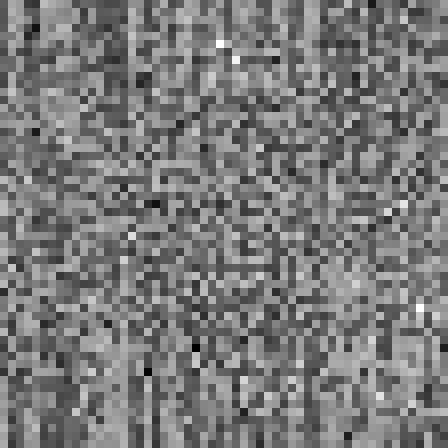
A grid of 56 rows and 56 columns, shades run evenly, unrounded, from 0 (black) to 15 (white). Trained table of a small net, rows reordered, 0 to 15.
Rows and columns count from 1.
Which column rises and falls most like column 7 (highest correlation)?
6
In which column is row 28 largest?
46
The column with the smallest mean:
19
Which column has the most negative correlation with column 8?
29
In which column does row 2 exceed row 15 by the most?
25
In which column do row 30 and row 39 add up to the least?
20
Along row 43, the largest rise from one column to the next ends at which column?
32
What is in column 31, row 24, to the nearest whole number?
8
